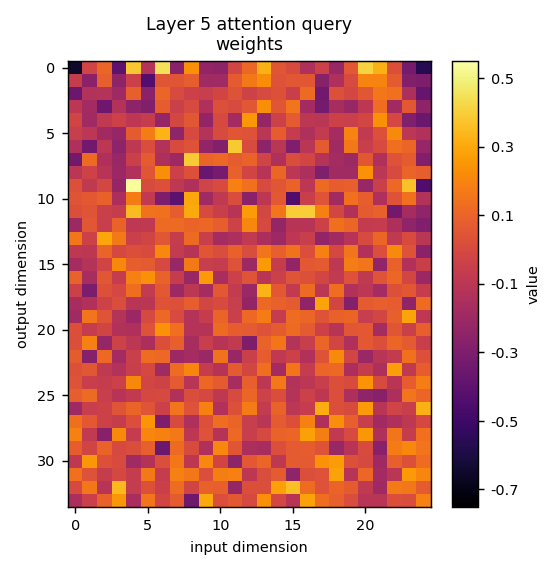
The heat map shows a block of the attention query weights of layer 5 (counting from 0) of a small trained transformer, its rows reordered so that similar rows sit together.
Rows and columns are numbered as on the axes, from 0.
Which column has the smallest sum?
24
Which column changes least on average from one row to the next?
3
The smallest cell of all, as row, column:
0, 0
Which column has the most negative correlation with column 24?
21
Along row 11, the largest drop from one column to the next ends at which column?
22
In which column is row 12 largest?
12
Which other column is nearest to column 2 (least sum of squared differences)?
19
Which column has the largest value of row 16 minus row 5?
9
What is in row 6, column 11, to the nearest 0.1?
0.4
